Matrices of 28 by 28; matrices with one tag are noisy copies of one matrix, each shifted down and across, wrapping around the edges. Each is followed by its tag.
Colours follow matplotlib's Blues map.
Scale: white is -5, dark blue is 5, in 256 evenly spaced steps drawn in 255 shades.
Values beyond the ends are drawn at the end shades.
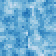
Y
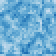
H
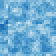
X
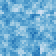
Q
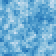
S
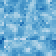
X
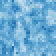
Y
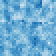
Q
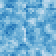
H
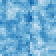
Y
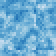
H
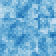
H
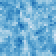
Y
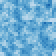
Q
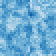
Y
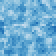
X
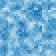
X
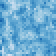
Y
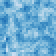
Y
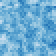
Q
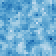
S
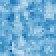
Y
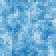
S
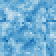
H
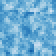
Q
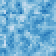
H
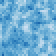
S
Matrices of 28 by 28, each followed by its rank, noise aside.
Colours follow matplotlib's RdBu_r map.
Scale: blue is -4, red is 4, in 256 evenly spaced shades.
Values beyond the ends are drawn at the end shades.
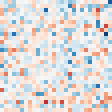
six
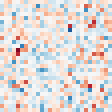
six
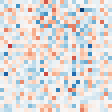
seven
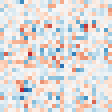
six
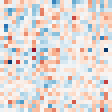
six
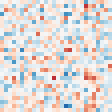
seven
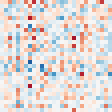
five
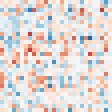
six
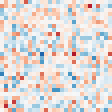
seven
